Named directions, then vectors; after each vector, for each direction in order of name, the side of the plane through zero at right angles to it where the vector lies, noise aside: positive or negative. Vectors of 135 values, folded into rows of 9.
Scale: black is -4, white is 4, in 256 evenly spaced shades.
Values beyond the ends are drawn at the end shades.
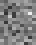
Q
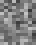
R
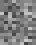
positive, positive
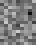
negative, positive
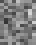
positive, negative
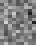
negative, positive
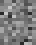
negative, negative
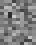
negative, negative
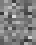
negative, negative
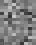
negative, negative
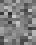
negative, negative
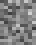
positive, negative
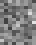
positive, negative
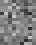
negative, negative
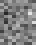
positive, negative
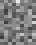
positive, negative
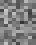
negative, positive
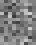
positive, positive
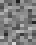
negative, positive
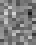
negative, positive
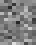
positive, positive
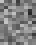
negative, positive
